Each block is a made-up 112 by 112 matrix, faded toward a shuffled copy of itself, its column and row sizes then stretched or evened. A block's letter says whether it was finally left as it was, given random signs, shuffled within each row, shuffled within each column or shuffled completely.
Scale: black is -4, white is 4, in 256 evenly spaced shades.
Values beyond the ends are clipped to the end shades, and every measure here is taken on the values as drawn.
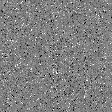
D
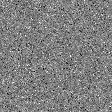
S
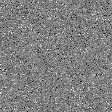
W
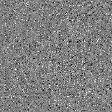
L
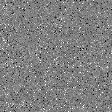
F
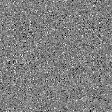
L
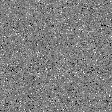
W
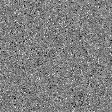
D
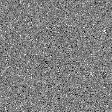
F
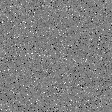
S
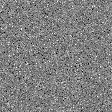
S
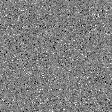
W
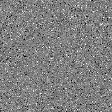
L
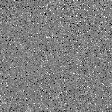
L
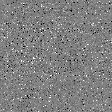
F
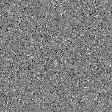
F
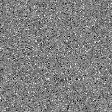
L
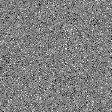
D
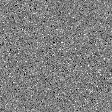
W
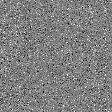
D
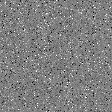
D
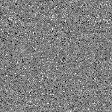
L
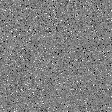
W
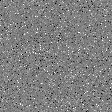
S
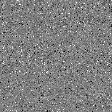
F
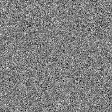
F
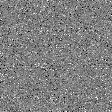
W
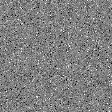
D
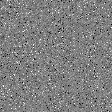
D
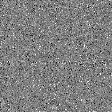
F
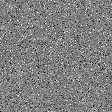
S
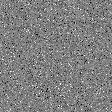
S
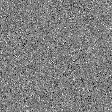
D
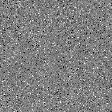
L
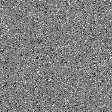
D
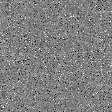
D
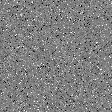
S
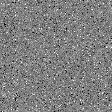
D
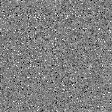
L
